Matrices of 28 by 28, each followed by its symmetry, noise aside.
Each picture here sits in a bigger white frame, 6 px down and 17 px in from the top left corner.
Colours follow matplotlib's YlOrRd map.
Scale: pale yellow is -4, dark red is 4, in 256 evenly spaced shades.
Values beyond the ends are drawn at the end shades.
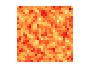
symmetric across the other diagonal.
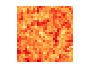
symmetric across the other diagonal.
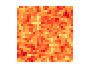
same after a half turn.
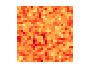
symmetric across the other diagonal.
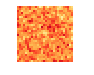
symmetric across the other diagonal.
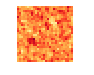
antisymmetric.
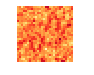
same after a half turn.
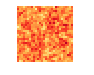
same after a half turn.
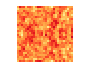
mirrored top to bottom.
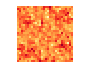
same after a half turn.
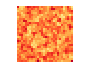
symmetric across the other diagonal.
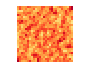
same after a half turn.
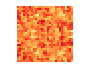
mirrored top to bottom.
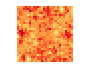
same after a half turn.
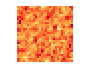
same after a half turn.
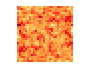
same after a half turn.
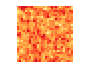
antisymmetric.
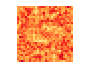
same after a half turn.
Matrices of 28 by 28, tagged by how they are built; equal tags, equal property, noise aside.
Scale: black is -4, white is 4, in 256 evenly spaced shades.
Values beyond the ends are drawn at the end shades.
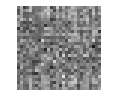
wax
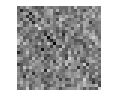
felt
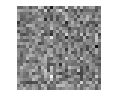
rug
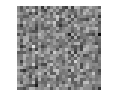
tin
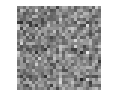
tin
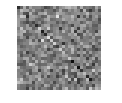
felt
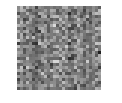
tin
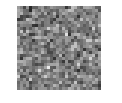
tin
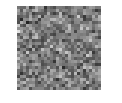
tin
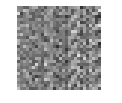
tin
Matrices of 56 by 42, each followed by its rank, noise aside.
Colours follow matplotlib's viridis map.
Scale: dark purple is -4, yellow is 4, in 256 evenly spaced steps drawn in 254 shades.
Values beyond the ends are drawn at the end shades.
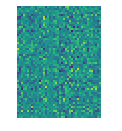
eight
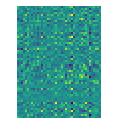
four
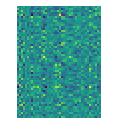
four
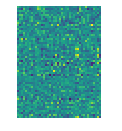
five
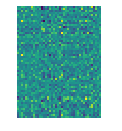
five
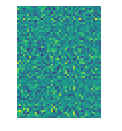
seven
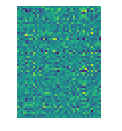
seven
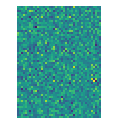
eight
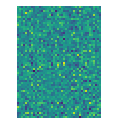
eight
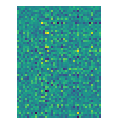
five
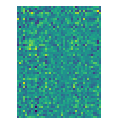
six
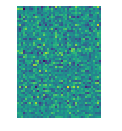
eight
